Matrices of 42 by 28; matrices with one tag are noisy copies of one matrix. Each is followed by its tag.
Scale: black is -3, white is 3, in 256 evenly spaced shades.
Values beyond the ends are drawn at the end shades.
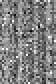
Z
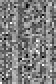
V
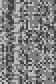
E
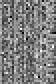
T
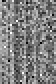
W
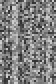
V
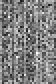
T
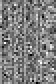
T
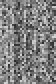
W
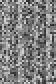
Z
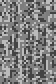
Z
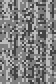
Z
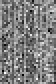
T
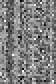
E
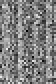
Z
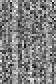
V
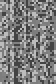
W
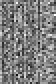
T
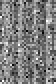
Z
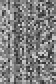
W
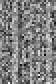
V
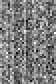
W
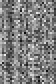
E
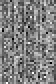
T
